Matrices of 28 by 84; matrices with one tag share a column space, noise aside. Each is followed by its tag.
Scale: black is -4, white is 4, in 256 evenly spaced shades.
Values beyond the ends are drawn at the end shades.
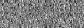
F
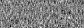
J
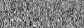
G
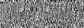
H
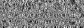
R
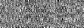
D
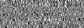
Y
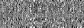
H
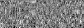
J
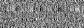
H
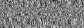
Y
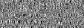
R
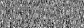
J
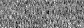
J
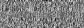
H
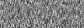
J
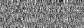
D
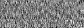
J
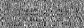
G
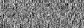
F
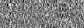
F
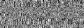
Y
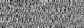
D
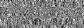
Y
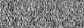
G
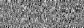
D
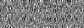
D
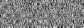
R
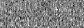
G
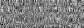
D
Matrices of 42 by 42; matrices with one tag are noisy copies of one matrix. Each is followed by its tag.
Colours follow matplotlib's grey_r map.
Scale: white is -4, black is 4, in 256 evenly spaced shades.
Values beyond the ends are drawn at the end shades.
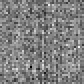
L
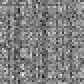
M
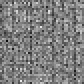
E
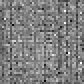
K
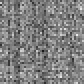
M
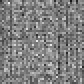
K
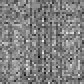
L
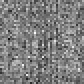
L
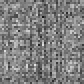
L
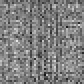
L
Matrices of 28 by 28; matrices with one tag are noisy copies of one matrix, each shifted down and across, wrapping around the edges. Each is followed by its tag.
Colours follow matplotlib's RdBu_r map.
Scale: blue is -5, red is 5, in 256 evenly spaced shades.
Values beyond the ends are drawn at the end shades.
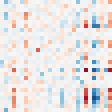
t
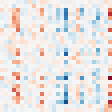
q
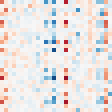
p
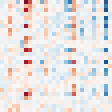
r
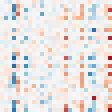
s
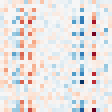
p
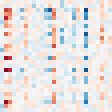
r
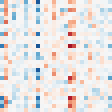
r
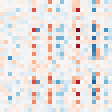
s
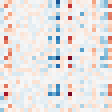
p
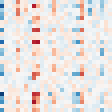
r
